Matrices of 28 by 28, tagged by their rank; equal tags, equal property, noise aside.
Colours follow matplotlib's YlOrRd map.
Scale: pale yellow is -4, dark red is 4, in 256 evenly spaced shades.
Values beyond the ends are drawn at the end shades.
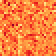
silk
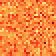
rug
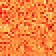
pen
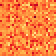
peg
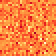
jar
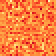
pen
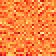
peg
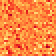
pen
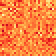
jar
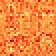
pen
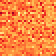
jar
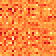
peg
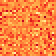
silk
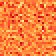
pen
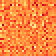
rug
